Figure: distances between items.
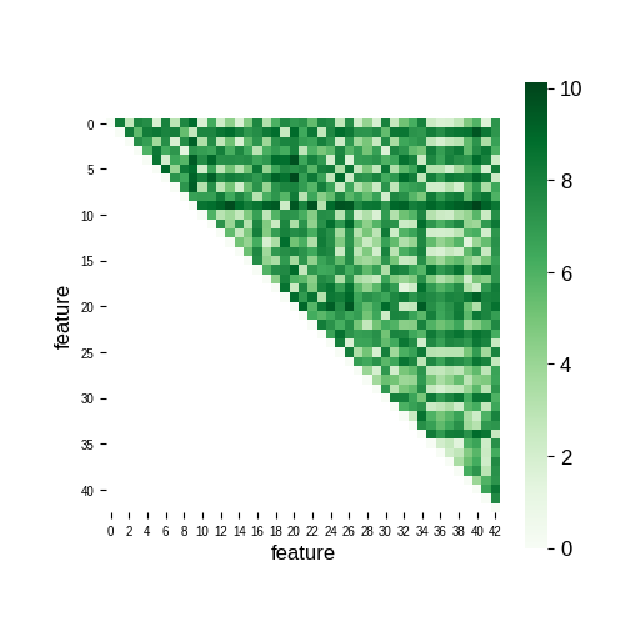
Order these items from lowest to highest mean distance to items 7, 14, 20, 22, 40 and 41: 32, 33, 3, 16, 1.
32, 33, 3, 16, 1
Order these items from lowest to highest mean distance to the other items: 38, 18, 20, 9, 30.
38, 18, 30, 20, 9
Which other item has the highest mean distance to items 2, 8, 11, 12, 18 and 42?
9
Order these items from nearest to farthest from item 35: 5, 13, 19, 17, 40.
5, 17, 13, 40, 19
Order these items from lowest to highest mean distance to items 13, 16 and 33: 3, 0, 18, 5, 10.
18, 3, 10, 0, 5
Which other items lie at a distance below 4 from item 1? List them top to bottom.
9, 19, 23
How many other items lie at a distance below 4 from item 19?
3
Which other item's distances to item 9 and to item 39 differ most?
13
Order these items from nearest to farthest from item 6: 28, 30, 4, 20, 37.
4, 30, 28, 37, 20
